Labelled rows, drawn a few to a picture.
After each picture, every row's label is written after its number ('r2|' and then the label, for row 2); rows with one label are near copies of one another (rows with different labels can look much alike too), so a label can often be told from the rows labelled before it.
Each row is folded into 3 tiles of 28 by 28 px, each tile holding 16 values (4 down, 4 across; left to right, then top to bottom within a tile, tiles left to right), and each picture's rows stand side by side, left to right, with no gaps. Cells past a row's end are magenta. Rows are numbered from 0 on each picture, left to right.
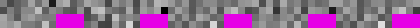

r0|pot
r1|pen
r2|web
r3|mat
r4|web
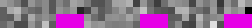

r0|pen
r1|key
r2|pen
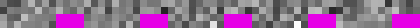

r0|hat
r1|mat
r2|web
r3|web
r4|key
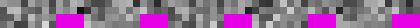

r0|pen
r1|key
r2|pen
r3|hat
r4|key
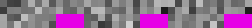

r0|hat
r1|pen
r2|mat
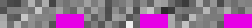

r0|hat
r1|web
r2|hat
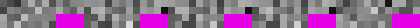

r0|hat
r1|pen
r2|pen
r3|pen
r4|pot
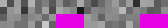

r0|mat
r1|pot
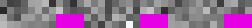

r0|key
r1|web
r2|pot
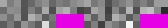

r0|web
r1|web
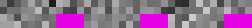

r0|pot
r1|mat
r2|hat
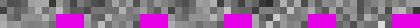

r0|key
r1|hat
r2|key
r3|hat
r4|web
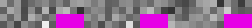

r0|web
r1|web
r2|key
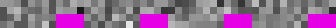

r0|pen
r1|web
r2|key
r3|mat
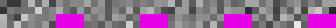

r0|hat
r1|web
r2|mat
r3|web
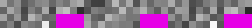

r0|web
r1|hat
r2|web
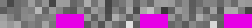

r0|pot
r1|web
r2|web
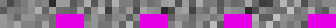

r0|pot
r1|mat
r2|mat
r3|hat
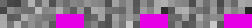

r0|hat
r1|pen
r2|pen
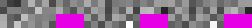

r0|hat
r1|web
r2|web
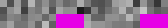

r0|mat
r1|key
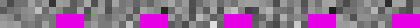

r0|pot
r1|mat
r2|web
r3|pen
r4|pot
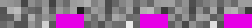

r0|pen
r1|web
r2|web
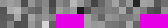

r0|pen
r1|pot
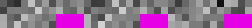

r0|hat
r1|hat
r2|pot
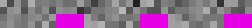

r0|mat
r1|pot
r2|pot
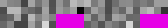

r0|pen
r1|web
